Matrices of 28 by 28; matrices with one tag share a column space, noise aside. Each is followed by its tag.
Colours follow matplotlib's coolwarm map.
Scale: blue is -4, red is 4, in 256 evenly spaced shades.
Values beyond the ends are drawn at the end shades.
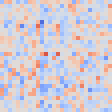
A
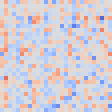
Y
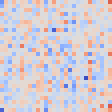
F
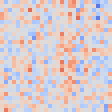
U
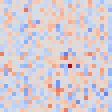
A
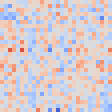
U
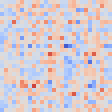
F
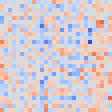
Y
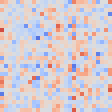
A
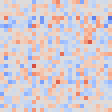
Y
